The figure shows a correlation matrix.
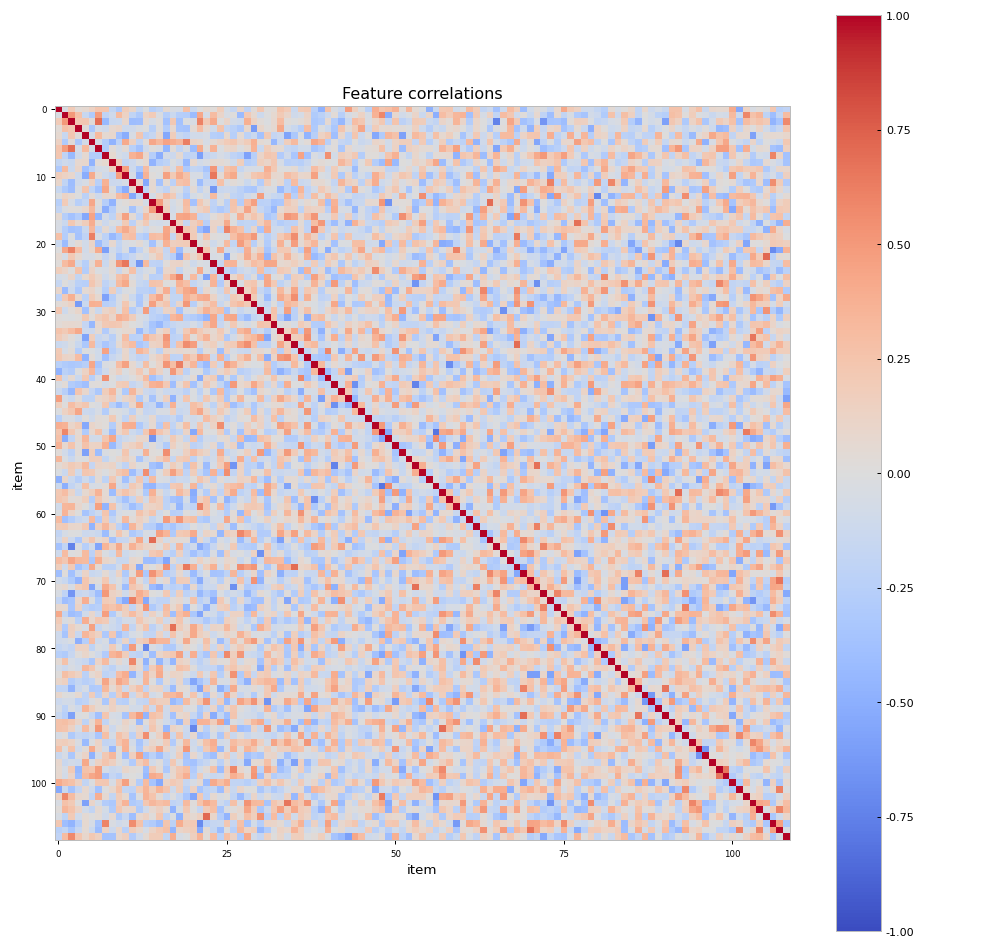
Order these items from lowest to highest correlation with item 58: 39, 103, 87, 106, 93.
87, 39, 106, 93, 103
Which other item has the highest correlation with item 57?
92
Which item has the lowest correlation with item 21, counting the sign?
106
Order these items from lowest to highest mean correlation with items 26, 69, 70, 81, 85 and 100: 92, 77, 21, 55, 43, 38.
21, 77, 43, 55, 38, 92
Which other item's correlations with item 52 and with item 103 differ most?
60
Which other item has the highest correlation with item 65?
72
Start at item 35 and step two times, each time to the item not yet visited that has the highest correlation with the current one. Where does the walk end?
19
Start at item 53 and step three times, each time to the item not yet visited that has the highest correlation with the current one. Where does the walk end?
82
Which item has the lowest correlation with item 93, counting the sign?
80
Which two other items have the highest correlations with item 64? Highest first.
14, 69
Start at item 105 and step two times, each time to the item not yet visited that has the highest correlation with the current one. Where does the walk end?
88
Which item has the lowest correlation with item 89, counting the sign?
37
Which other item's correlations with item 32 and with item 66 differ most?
30
